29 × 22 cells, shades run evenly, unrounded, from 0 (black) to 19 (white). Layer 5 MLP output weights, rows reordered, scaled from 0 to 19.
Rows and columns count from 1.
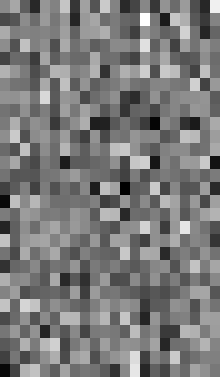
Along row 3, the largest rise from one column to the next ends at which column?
19
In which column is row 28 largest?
14
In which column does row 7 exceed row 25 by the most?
20
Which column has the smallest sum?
17
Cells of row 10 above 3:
18
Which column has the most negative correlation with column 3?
2
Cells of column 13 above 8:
15
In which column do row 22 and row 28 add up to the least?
7
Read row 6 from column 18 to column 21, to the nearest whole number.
14 8 5 14
